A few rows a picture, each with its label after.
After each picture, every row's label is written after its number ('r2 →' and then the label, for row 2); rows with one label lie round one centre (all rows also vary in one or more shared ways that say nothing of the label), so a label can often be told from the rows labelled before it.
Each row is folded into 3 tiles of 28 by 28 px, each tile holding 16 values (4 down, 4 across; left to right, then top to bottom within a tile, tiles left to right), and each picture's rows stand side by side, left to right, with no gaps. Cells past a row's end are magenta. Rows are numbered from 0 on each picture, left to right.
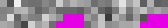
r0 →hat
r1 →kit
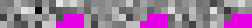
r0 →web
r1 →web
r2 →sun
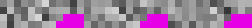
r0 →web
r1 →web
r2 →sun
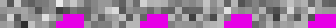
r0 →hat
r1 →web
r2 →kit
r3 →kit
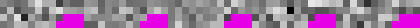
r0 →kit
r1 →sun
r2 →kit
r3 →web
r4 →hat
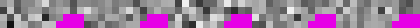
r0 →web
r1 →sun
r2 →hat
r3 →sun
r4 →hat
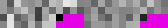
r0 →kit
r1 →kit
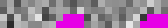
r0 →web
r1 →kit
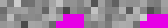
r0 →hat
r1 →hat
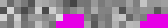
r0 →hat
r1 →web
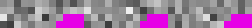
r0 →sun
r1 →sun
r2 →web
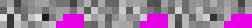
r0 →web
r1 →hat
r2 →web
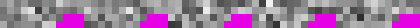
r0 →web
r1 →sun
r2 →sun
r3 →hat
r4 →kit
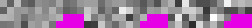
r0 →hat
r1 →sun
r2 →hat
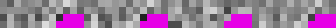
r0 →kit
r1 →kit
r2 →sun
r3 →kit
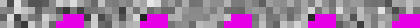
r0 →hat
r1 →kit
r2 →hat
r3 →kit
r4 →sun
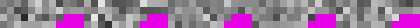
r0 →kit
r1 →hat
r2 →web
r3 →kit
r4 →hat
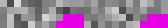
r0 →hat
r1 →web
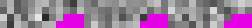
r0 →web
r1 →kit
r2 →sun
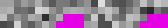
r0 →sun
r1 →hat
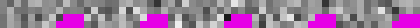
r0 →kit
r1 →hat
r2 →kit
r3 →web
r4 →sun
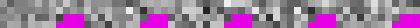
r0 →kit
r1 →sun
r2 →web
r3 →sun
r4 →kit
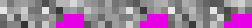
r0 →sun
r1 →sun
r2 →sun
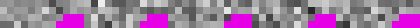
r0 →sun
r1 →hat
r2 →kit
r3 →sun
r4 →sun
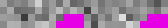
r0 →kit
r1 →web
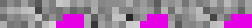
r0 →web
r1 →web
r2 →web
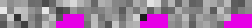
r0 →sun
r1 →kit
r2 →hat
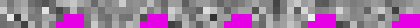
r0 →sun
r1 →kit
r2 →sun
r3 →hat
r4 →sun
